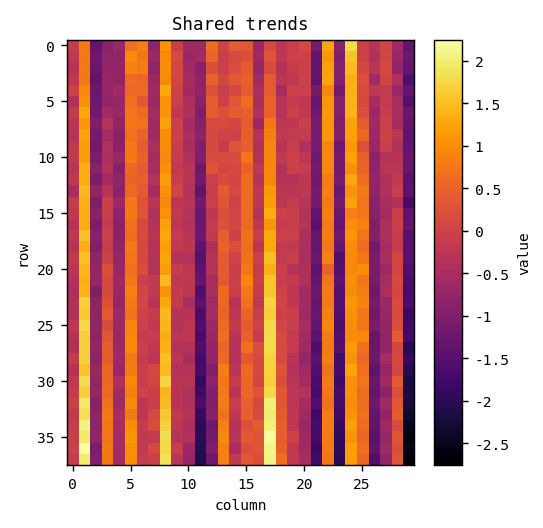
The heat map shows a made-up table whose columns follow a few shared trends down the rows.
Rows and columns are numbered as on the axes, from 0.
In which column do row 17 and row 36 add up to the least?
29
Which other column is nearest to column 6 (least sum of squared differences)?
14
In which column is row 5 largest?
24
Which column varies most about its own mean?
17
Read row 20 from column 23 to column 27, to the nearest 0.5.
-1.5 1 1 -1 -0.5
